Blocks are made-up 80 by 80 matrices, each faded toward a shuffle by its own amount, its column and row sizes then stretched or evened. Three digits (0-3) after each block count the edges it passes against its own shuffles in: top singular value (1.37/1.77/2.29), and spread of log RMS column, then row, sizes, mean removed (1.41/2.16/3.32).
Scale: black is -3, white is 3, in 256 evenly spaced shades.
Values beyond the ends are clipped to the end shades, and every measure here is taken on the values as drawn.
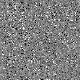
1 1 1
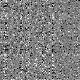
2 2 0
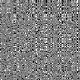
3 2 1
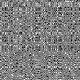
3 1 0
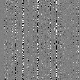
2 3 0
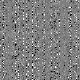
1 3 1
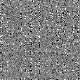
1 2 1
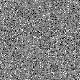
1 1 0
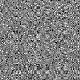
3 1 0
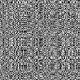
3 2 2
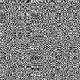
3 0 2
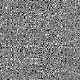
2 2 1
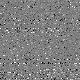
0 0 2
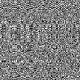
3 0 2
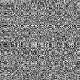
3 0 2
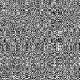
3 2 2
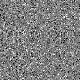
2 1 0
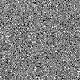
2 0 0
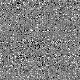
1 1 2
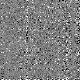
1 2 2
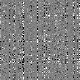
1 3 2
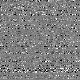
1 0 3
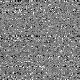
2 0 2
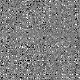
0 2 2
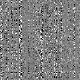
2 3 1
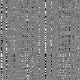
3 3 1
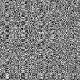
3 1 0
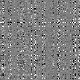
2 3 2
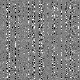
2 3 1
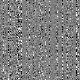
1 3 1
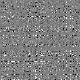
1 2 3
